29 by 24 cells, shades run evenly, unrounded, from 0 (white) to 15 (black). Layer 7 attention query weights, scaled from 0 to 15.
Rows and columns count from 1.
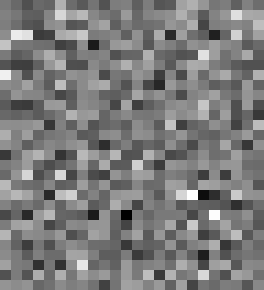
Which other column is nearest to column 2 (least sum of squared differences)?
3
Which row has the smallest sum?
2
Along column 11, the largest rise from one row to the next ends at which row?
17
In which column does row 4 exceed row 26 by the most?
20
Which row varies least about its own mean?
14
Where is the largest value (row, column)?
22, 12
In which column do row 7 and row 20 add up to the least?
18
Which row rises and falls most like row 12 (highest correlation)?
11
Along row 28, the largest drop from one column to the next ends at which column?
16
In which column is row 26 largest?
19
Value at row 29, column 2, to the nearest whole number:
7
